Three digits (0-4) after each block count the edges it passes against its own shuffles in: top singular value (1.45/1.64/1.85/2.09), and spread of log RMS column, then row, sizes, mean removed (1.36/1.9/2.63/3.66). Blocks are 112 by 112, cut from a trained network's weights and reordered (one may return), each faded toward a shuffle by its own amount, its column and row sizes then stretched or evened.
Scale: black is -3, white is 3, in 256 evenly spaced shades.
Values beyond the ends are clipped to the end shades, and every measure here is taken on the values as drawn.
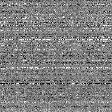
4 2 4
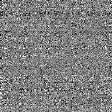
0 3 3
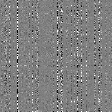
3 4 2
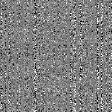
0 4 2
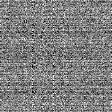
4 3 0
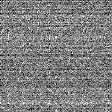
4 3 0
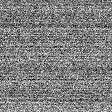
4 0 1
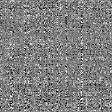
0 4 3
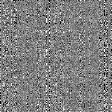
0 4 1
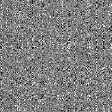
3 3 2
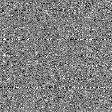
0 1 3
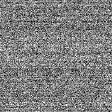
2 2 1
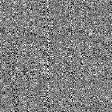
3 3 2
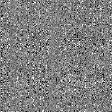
0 4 2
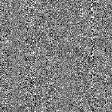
2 3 0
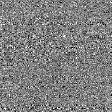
3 1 3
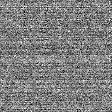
4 2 1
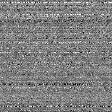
4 1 3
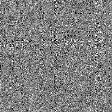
2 3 2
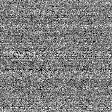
2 1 2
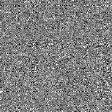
2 2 3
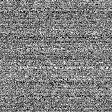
3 0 2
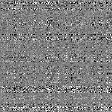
0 3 4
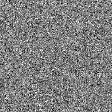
2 1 1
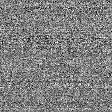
0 0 2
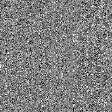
0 3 0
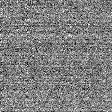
2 1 0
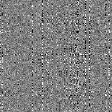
3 4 2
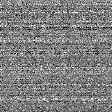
4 1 3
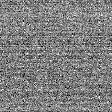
2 1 0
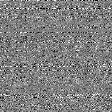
2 1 4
